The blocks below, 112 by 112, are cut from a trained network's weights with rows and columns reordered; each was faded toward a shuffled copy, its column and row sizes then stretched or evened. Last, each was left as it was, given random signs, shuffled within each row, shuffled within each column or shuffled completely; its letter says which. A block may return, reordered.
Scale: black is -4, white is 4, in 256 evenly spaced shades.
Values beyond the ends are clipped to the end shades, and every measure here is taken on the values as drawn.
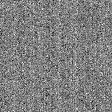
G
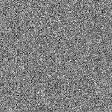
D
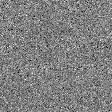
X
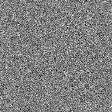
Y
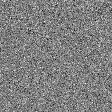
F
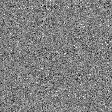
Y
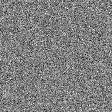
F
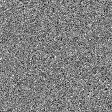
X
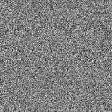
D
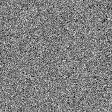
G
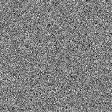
D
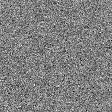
F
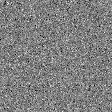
X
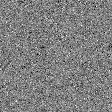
F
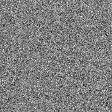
Y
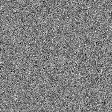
G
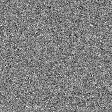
X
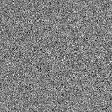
D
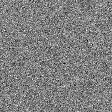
X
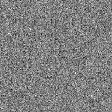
D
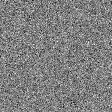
F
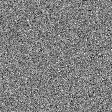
F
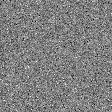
F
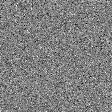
F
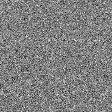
Y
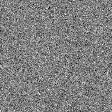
Y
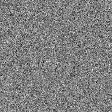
D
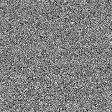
X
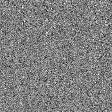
G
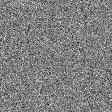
F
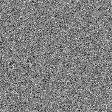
X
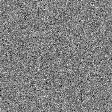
G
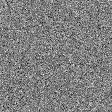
F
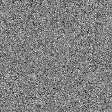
Y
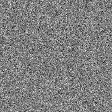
G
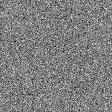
F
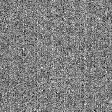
D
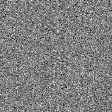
D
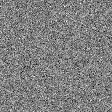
X
